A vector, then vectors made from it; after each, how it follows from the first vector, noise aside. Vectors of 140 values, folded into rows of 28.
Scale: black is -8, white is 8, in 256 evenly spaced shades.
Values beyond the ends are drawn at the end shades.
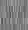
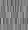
negated.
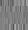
wrapped around, negated, partly zeroed.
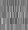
negated.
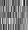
wrapped around, scaled up.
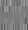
wrapped around, negated, partly zeroed.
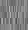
negated.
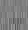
wrapped around, negated, partly zeroed.
